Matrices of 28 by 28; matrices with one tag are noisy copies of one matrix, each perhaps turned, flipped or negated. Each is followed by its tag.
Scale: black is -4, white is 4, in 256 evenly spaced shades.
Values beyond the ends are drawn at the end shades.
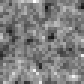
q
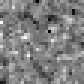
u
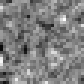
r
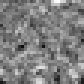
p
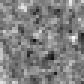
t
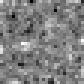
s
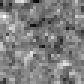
r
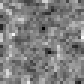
q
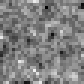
q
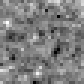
t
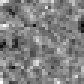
p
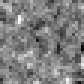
r
